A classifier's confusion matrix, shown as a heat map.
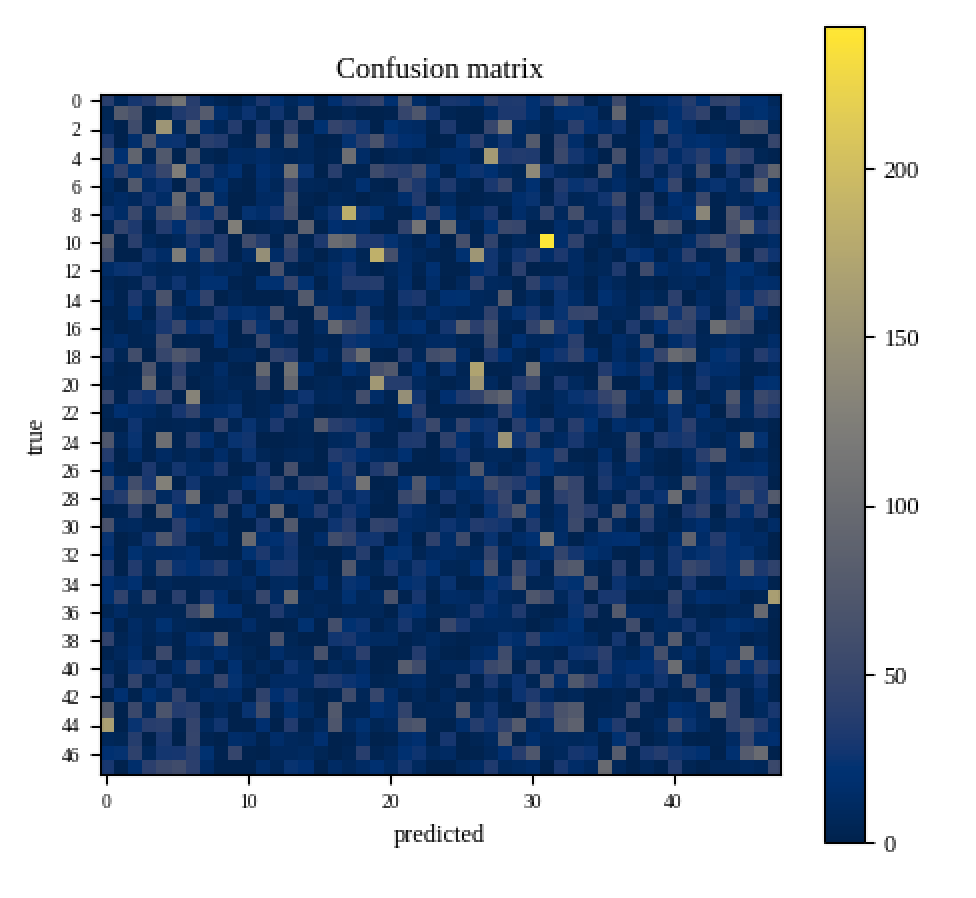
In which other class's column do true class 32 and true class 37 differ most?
16
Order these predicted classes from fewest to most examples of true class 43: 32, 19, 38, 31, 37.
38, 19, 31, 37, 32
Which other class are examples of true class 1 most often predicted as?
36
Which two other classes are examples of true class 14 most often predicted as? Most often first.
28, 4
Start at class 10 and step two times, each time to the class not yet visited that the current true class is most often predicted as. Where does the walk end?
41
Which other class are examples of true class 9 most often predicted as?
22
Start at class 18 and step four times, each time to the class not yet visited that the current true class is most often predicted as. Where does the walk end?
46
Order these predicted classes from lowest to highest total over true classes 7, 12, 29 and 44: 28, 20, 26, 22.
20, 26, 28, 22
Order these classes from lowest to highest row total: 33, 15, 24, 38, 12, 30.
12, 38, 30, 15, 24, 33
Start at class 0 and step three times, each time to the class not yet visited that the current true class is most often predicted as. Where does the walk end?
13
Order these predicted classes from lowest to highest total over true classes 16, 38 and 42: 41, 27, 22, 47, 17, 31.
47, 22, 41, 27, 31, 17
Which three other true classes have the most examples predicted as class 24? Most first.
9, 18, 37
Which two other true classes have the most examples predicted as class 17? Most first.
8, 4
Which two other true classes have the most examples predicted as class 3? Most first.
20, 19
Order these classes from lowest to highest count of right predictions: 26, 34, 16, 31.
34, 26, 16, 31
